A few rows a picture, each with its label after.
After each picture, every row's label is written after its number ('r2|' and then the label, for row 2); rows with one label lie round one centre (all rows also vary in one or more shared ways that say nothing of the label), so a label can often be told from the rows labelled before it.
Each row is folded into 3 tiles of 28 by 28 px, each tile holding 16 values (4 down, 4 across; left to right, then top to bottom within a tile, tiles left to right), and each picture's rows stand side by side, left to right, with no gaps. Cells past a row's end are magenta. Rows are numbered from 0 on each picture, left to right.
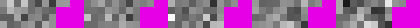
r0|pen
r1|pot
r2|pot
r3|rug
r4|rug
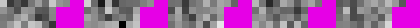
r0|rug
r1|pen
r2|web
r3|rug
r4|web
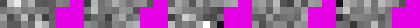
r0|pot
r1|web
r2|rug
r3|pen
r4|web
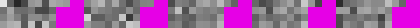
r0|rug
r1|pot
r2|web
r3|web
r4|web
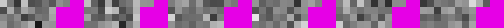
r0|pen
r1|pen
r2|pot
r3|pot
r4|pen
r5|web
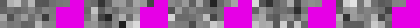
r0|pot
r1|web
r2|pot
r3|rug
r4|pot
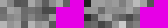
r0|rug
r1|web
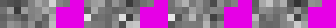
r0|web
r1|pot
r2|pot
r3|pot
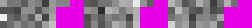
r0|pot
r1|web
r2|rug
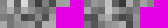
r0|pen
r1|pen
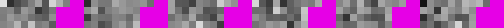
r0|rug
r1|web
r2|rug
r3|pen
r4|pen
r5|web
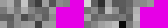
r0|pen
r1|pen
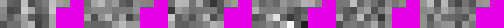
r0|pen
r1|pot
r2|pot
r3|rug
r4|pot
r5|pen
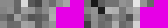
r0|pen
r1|web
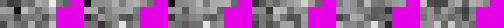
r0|web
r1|web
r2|web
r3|web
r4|rug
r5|rug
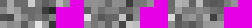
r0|rug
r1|pot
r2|pot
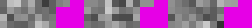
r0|pot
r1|pen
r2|rug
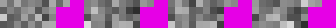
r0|pot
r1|rug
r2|rug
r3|rug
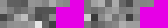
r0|rug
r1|pot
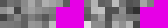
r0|web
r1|rug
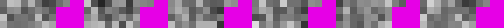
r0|pot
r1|rug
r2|rug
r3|rug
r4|web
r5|pot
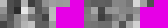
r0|pen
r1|web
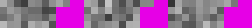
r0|rug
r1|pen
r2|web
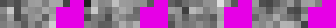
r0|web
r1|web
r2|web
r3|rug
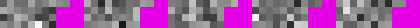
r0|rug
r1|pen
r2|pen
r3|pot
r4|pen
